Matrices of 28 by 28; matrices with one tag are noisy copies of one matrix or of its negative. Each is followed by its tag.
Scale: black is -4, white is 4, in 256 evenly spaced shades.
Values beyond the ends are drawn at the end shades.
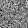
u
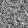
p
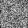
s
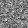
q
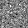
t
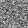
q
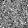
p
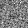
t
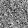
p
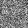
s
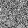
u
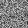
t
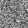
p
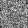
s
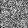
s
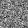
q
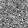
t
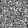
s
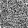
s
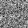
t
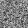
q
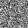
u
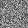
t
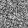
t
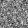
p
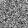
q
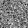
p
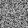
t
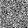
s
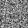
t
